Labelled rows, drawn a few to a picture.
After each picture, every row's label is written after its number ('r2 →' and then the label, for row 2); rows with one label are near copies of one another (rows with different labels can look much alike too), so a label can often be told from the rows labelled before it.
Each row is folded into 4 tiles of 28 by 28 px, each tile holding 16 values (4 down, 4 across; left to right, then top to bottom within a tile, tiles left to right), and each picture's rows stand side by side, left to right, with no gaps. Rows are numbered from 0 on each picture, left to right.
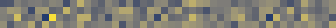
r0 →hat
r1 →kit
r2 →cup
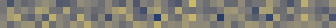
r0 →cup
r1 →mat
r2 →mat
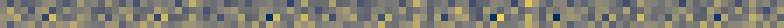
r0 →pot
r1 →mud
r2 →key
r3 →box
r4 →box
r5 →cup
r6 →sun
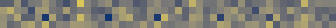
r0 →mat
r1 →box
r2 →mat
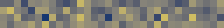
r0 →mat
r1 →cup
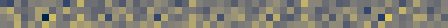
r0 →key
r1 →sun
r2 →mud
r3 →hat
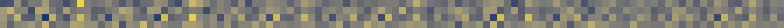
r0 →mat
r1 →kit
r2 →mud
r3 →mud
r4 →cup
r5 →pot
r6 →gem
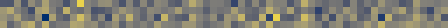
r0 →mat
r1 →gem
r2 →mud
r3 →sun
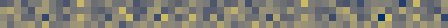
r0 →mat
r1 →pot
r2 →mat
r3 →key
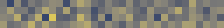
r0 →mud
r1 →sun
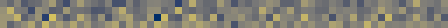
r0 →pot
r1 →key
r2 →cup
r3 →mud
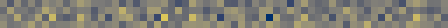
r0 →mud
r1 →cup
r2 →key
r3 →kit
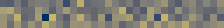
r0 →key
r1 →pot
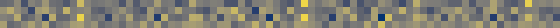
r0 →mat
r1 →sun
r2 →mat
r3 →sun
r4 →mat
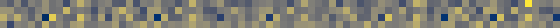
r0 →gem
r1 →mat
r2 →key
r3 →box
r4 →mat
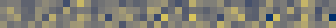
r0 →box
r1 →cup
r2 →box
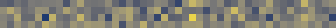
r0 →key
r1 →kit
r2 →mat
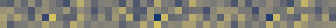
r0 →gem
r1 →sun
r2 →gem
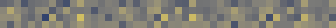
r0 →kit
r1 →cup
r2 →cup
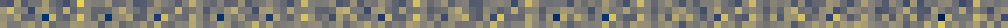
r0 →mat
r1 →box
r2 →mat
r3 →mat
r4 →box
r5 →gem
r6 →gem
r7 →pot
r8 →sun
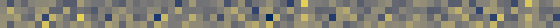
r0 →cup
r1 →key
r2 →mat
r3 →pot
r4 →mat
